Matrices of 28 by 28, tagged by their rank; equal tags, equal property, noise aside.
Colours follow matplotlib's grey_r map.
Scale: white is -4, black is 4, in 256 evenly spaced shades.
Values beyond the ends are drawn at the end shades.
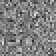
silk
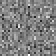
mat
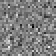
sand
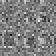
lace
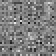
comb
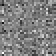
mat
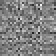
mat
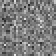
mat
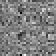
comb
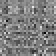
lace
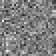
silk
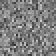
mat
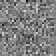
sand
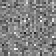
sand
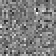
sand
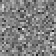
silk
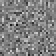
comb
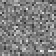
silk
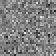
silk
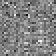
mat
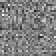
sand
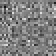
lace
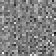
sand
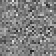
sand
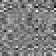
lace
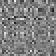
lace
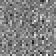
comb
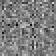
mat
